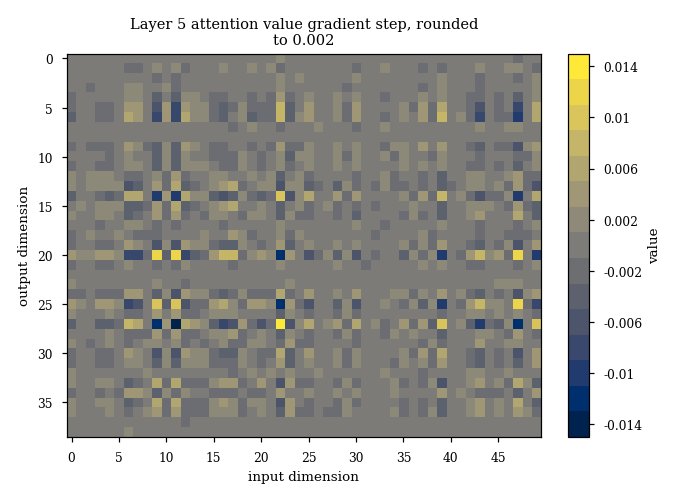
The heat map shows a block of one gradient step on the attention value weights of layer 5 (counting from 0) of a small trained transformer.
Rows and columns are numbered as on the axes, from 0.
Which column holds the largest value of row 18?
17
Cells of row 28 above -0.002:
35
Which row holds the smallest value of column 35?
20
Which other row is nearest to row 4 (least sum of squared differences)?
11
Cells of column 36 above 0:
5
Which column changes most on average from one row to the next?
47
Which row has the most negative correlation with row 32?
18
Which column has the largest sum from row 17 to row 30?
37
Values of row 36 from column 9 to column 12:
0.004 -0.002 0.004 -0.002
